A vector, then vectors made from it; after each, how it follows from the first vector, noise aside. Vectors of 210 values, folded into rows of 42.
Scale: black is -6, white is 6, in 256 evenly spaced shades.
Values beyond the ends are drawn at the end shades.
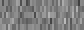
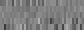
reversed, partly zeroed.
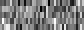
wrapped around, negated, scaled up.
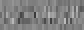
partly zeroed.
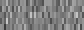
reversed.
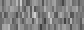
sign-scrambled.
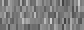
negated.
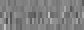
reversed, negated, partly zeroed.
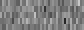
negated.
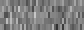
reversed.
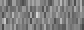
wrapped around, negated.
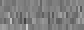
wrapped around, negated, partly zeroed.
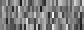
wrapped around, negated, scaled up.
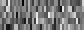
wrapped around, negated, scaled up.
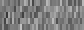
wrapped around, negated.
